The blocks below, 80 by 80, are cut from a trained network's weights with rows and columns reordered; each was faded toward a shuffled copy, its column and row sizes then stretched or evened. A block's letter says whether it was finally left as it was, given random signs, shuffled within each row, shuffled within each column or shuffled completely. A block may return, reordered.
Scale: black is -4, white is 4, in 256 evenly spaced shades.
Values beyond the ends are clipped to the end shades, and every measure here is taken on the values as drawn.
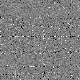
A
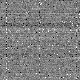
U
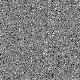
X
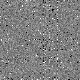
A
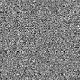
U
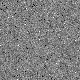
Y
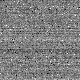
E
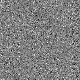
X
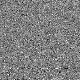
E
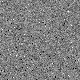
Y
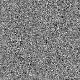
X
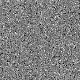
X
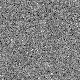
Y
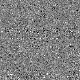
A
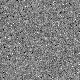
Y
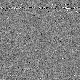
E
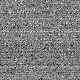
E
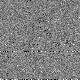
E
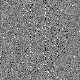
X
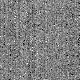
X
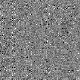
U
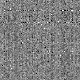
U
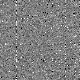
A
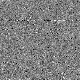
E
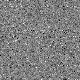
E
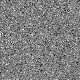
E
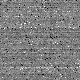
E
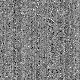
X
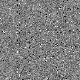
A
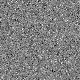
Y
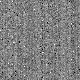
X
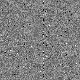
A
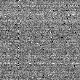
U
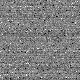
E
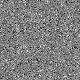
E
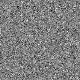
E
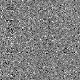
U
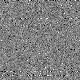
E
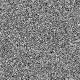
Y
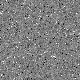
Y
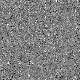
X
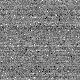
E
